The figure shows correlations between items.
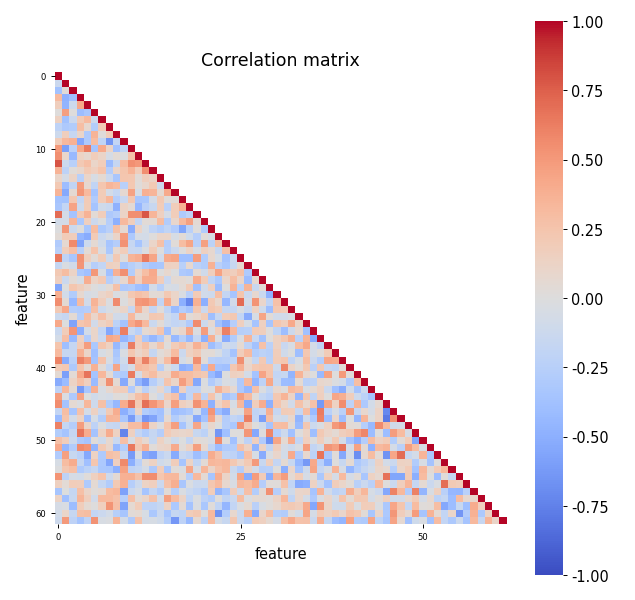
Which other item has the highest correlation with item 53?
56
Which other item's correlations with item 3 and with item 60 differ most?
15
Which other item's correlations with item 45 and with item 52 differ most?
47
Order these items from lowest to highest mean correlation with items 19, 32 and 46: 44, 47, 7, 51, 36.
7, 47, 51, 44, 36
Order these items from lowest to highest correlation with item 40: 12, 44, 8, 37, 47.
37, 47, 44, 12, 8
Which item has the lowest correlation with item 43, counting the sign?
3
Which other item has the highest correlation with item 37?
10
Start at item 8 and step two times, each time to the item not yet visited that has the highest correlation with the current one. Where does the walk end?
25
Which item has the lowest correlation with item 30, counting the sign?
29
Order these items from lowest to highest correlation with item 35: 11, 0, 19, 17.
11, 0, 19, 17
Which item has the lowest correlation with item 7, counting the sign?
9
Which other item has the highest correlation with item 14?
45
